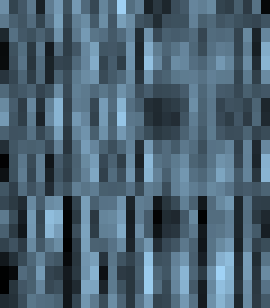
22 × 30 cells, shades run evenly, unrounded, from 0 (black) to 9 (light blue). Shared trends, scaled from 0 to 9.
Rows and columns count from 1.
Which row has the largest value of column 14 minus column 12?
1
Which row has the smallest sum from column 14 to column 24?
16
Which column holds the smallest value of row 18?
8
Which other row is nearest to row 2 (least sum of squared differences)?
10
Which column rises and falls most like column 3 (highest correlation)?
18
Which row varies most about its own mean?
20
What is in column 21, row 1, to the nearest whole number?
4
